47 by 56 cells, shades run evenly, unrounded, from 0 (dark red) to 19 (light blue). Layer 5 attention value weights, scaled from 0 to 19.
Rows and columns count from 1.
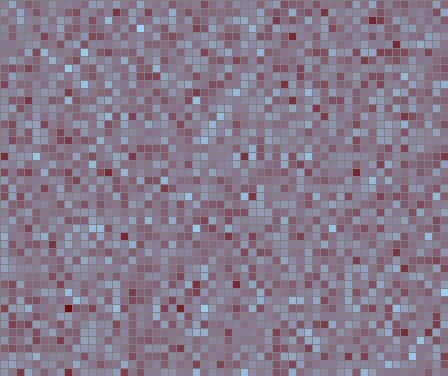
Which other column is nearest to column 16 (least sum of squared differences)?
38
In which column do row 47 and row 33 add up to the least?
45
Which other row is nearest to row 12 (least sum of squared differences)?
14
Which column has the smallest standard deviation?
43
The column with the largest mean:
32
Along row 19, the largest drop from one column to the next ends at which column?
33
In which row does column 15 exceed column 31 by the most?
20
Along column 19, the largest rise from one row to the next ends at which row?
16
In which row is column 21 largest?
23
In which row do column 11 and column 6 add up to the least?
24
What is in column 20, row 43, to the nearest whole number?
9
